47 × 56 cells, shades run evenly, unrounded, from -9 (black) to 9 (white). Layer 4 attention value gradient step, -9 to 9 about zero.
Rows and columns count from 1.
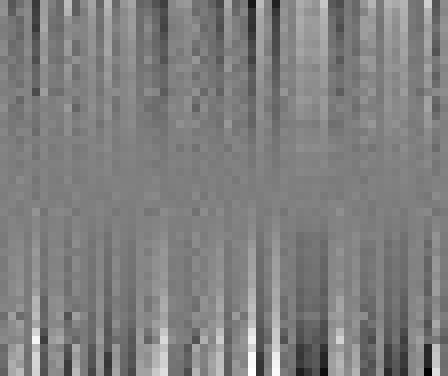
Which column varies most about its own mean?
32
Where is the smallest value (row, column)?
47, 54
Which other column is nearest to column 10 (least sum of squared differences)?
25
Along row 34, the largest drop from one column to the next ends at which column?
33
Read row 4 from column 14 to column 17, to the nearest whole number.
2 0 1 2
